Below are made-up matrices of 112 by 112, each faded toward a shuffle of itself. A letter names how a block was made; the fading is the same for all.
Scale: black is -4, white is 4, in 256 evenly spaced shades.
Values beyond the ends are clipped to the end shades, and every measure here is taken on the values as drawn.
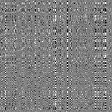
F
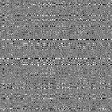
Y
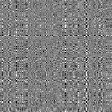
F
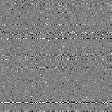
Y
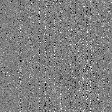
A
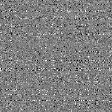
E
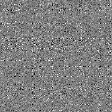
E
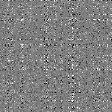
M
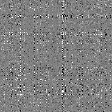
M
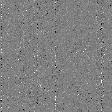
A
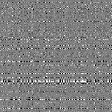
Y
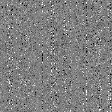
A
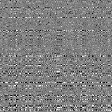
Y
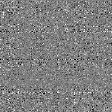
E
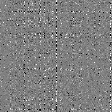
M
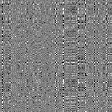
F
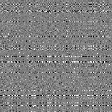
Y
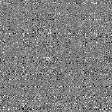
E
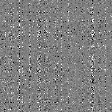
M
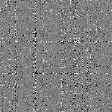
M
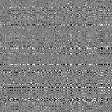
Y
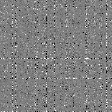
M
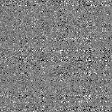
E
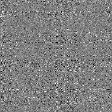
E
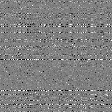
Y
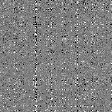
M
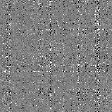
M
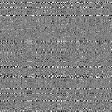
Y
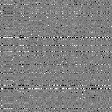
Y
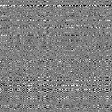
Y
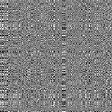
F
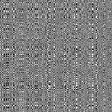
F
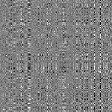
F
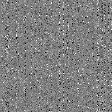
A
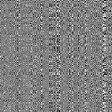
F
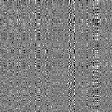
F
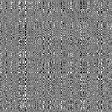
F
